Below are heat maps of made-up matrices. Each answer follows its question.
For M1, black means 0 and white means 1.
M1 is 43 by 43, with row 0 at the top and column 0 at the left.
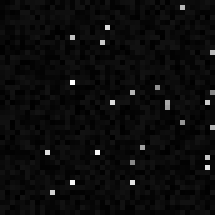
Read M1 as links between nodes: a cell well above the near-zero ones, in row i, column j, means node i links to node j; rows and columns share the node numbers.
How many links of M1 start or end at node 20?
4
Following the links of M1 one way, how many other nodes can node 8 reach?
4
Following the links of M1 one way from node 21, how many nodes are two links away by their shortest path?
1
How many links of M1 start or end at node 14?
3
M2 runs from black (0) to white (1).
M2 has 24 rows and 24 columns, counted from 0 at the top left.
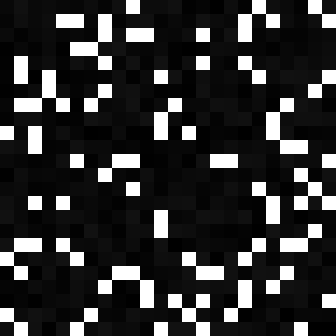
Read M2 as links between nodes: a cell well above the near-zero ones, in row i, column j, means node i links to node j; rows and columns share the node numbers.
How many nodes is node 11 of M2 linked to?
6
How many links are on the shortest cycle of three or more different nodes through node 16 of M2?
5
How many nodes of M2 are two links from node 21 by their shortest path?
9
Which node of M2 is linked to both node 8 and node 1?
node 19
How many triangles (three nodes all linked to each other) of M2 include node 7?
1
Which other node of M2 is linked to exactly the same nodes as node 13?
node 0
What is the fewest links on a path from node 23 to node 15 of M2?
2
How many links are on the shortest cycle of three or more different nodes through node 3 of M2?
5
